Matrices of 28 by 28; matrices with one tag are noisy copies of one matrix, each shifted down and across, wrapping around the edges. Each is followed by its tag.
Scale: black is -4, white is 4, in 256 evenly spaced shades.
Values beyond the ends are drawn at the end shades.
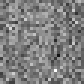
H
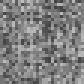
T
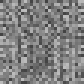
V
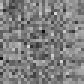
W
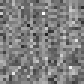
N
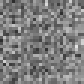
W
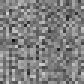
V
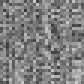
N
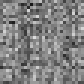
T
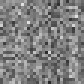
H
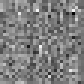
H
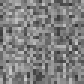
W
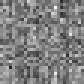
T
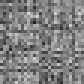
T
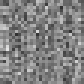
N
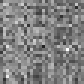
W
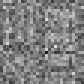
T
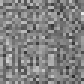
V
